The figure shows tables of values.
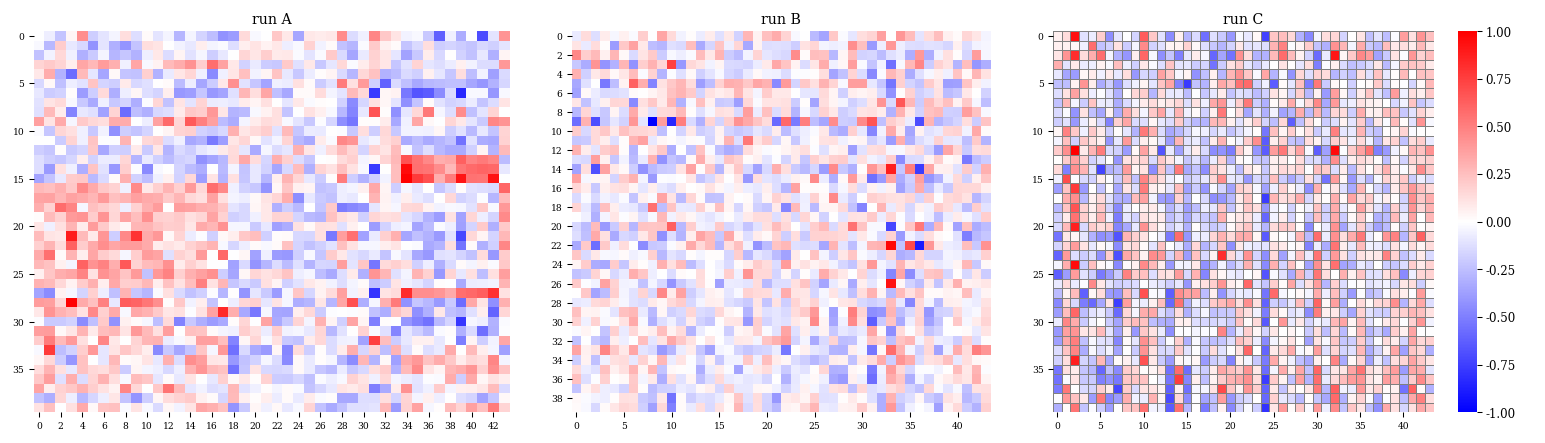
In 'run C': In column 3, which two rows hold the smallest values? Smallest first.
27, 28
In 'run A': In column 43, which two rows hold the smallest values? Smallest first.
33, 13
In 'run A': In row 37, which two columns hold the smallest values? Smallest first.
31, 32
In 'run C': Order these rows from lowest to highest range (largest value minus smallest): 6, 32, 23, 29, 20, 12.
6, 32, 29, 20, 23, 12
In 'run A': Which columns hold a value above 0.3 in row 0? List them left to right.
4, 28, 31, 43
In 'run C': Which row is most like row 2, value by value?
12
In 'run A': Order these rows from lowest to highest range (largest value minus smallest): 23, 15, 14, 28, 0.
23, 0, 15, 28, 14
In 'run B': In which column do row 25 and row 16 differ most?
34
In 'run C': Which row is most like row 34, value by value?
0
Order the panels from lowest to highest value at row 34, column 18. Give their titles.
run A, run C, run B
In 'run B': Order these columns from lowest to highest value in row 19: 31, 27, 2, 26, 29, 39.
2, 26, 39, 27, 29, 31
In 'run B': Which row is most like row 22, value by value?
14
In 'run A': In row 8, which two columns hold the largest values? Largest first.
31, 36
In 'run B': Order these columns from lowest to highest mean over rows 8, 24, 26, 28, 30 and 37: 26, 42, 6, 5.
5, 26, 42, 6
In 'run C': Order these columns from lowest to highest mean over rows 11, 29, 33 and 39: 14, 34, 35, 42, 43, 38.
34, 43, 38, 35, 42, 14
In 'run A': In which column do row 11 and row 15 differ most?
39
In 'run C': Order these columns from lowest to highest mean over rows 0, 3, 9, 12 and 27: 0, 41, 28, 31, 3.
3, 31, 28, 0, 41
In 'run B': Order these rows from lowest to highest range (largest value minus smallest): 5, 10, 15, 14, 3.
10, 15, 5, 3, 14
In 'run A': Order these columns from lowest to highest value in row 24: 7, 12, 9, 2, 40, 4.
40, 2, 9, 7, 12, 4
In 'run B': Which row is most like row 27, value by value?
24
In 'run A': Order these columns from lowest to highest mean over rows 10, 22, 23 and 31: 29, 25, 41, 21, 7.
41, 25, 29, 21, 7
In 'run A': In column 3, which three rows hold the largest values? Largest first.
28, 21, 22
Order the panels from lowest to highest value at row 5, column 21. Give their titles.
run B, run A, run C
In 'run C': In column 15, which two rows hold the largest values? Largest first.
27, 1
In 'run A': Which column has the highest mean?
43
